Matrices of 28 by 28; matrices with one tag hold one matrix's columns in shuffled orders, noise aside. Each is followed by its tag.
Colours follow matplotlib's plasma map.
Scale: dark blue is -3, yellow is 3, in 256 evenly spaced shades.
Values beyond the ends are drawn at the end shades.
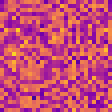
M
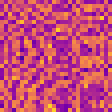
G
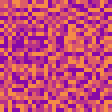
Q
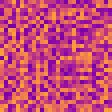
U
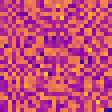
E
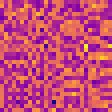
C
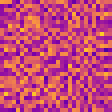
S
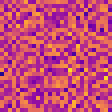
S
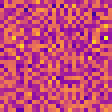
U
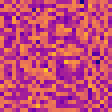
M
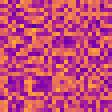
E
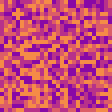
C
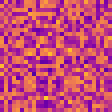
E
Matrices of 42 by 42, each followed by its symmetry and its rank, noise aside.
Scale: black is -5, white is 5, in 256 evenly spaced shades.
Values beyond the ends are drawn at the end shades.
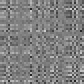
no symmetry, rank two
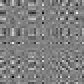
antisymmetric, rank two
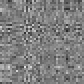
antisymmetric, rank four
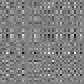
no symmetry, rank two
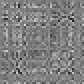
symmetric, rank four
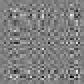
antisymmetric, rank two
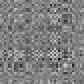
symmetric, rank three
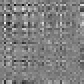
antisymmetric, rank two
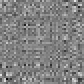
symmetric, rank four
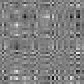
antisymmetric, rank two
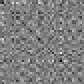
symmetric, rank three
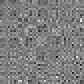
symmetric, rank four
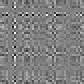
antisymmetric, rank two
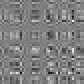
antisymmetric, rank two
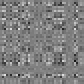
no symmetry, rank two
